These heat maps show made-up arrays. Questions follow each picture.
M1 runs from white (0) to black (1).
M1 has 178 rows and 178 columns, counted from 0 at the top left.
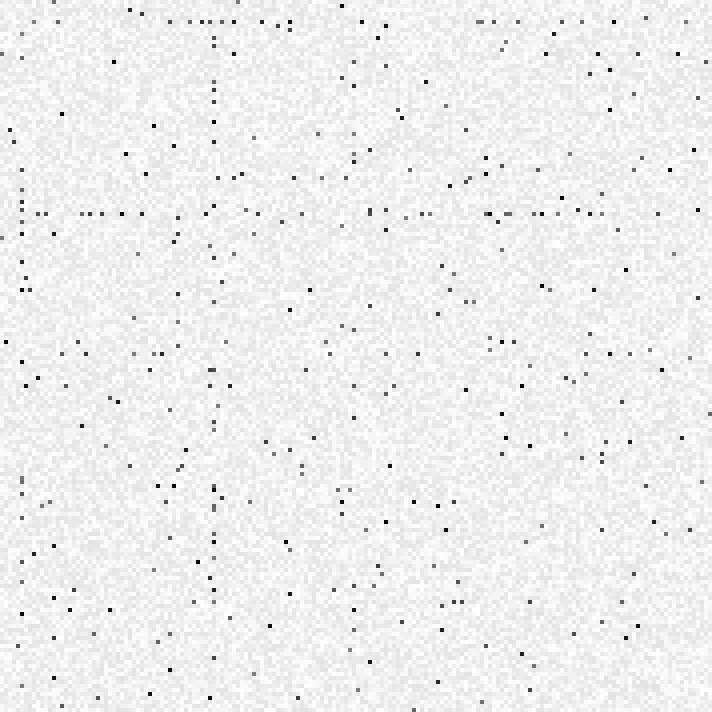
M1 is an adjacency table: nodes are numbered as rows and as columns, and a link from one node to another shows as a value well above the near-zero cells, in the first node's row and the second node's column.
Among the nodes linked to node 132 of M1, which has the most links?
node 150
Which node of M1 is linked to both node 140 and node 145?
node 5
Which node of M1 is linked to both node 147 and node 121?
node 53
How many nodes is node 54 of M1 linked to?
2
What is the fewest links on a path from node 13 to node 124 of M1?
4
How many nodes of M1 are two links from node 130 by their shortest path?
6
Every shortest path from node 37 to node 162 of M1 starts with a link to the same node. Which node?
node 92
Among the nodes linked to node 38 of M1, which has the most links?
node 88
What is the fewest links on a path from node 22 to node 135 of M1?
2
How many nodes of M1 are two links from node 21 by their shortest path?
10
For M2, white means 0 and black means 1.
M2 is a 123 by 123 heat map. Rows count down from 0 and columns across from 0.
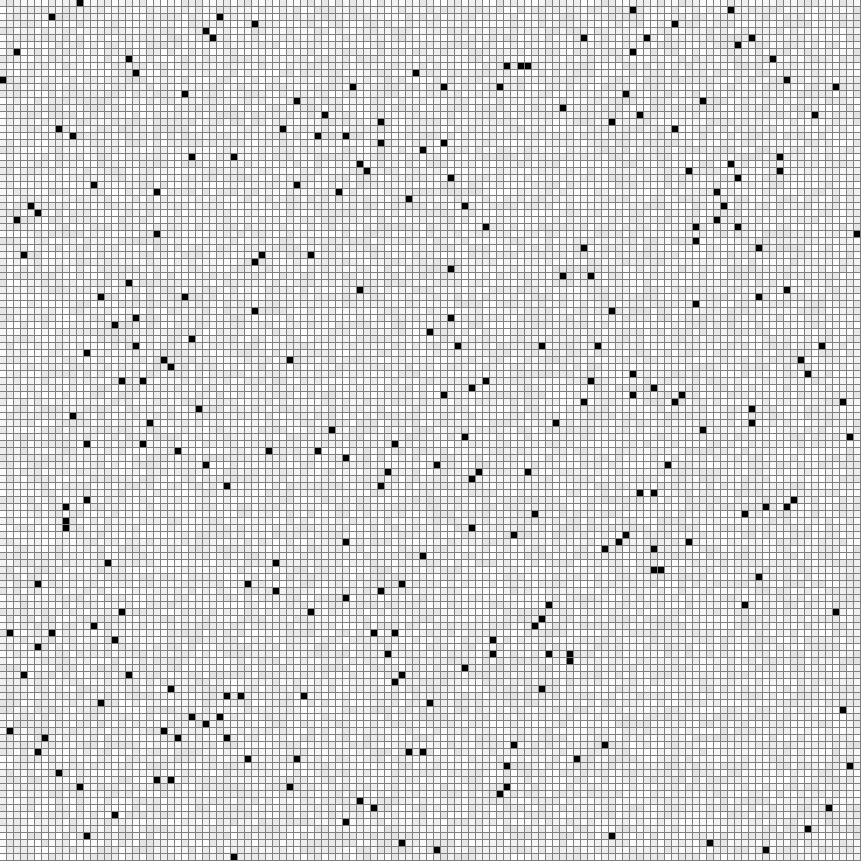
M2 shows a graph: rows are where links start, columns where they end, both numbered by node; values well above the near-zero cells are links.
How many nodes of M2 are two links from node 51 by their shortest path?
2
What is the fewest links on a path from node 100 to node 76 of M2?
6
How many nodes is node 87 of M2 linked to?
3
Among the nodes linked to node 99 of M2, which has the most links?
node 32
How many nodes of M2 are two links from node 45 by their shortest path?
4
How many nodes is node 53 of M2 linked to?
2
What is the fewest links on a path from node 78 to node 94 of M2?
3
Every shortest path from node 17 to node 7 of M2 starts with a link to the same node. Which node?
node 54
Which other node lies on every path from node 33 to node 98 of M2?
node 22
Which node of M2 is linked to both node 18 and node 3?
node 96
